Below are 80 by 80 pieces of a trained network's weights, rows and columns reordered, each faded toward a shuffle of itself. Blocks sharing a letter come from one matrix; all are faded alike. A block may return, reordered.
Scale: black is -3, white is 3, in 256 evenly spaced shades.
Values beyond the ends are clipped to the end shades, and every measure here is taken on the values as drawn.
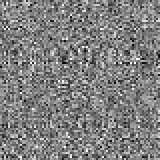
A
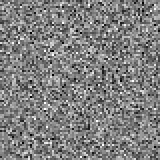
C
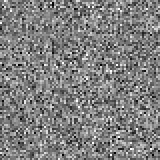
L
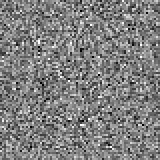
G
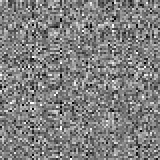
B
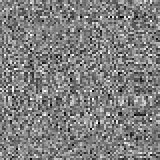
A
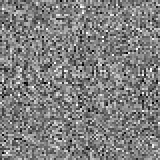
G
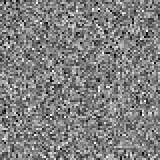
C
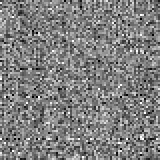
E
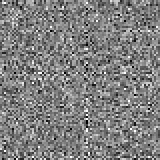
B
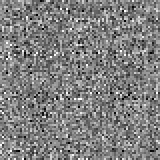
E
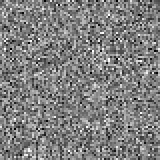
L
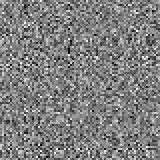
B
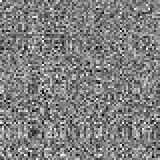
A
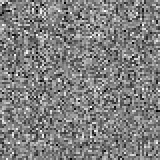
C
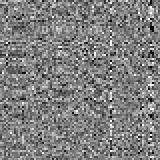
B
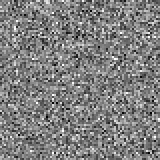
C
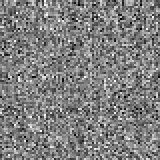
E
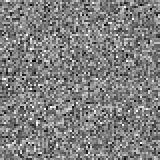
C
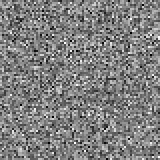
C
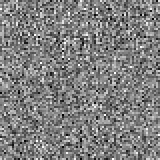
G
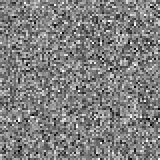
C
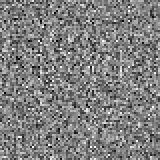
C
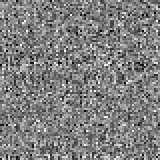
E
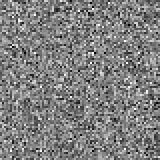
C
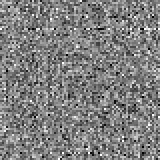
E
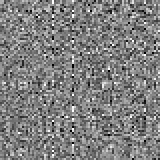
B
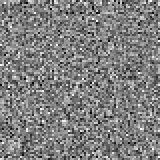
L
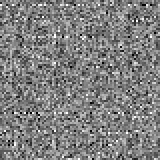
E
